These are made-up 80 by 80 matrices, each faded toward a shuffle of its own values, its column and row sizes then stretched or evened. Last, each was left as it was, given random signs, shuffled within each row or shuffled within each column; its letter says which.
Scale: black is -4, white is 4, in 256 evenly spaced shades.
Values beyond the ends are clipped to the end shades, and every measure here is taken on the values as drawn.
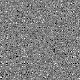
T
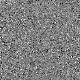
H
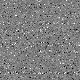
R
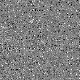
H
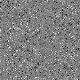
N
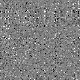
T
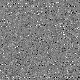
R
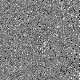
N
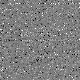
R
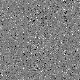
N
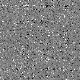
H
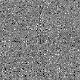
T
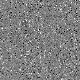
N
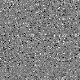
T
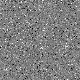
R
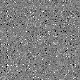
T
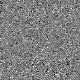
H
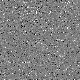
R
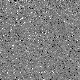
R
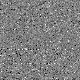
R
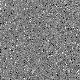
N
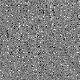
T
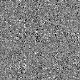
H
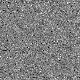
R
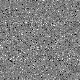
R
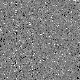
N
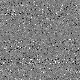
R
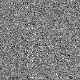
H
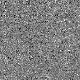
H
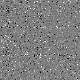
H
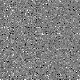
T
